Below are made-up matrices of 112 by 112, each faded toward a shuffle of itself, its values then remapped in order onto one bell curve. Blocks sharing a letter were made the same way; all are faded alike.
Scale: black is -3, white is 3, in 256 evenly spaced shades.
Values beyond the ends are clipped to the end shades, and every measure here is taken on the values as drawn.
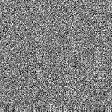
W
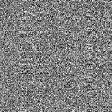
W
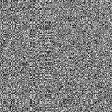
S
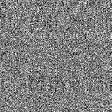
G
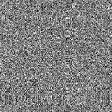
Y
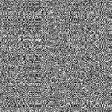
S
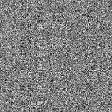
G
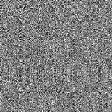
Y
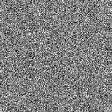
W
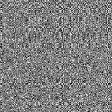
S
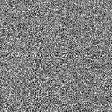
W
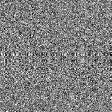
W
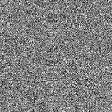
W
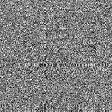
W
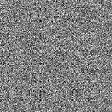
W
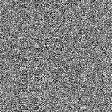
W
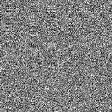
G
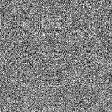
W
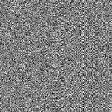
S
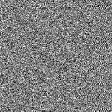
G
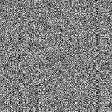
Y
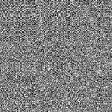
S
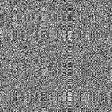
S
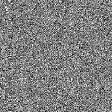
G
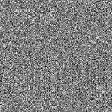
W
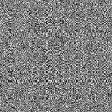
S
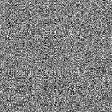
Y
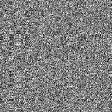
W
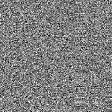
W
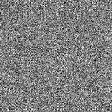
G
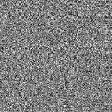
Y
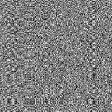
S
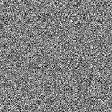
W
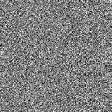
G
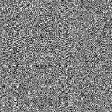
Y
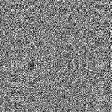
Y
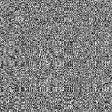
S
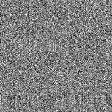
G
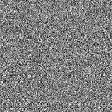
W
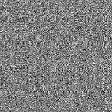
Y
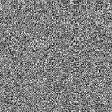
Y
